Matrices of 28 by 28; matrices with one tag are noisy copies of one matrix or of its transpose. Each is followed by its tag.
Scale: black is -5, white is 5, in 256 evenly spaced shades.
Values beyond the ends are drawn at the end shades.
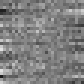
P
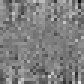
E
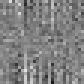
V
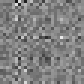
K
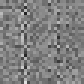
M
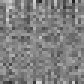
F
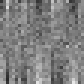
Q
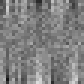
Q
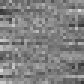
P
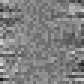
E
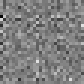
K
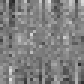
P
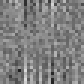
V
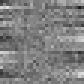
Q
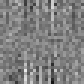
V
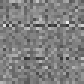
M
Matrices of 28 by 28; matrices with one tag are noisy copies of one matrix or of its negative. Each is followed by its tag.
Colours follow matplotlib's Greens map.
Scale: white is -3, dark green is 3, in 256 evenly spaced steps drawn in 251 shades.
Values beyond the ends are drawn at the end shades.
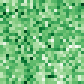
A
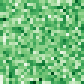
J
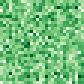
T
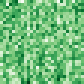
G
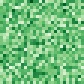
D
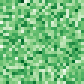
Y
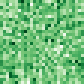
G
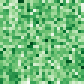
G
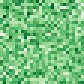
D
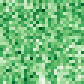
A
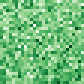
A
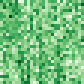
G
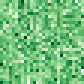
G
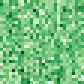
G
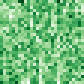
G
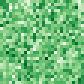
T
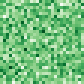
D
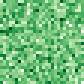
Y
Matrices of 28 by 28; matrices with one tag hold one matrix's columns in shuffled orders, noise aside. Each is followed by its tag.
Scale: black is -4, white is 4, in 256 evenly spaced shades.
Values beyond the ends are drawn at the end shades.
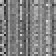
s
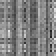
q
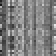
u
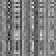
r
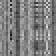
r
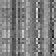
q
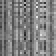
r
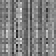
q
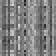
u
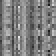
u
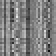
q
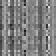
u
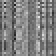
r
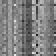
s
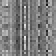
u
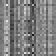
s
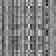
u
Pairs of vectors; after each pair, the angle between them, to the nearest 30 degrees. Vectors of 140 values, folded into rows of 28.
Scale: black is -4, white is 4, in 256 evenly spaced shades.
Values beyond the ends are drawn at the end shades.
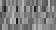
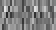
120 degrees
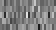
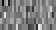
120 degrees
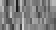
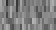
30 degrees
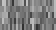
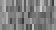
60 degrees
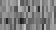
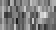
90 degrees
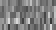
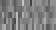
90 degrees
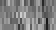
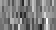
150 degrees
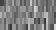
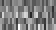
60 degrees
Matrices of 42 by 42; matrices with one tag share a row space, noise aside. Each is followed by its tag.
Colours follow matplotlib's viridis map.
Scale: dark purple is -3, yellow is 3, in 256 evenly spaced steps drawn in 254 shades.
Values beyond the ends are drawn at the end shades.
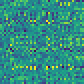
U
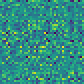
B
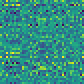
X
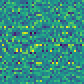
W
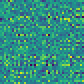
U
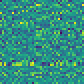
W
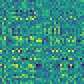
W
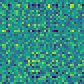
B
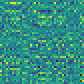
X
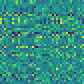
W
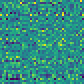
X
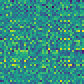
U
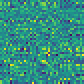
U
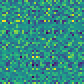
B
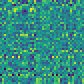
W
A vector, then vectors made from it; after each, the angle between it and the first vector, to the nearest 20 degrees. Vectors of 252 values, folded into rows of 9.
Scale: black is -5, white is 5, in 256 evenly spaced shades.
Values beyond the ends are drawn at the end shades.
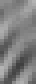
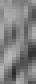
40 degrees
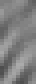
160 degrees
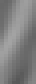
80 degrees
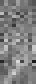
120 degrees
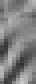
20 degrees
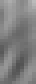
40 degrees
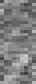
120 degrees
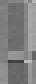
80 degrees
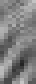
20 degrees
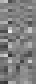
80 degrees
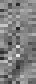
60 degrees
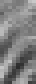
20 degrees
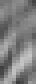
160 degrees
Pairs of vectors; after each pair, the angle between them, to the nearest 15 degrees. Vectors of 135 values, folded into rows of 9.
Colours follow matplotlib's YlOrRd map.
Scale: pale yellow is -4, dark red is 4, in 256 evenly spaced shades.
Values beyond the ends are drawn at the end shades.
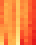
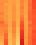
30 degrees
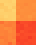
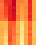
135 degrees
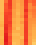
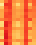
30 degrees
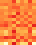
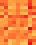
75 degrees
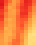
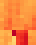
105 degrees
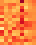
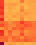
60 degrees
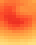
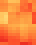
135 degrees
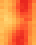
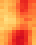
15 degrees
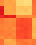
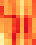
60 degrees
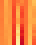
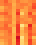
150 degrees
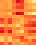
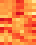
30 degrees
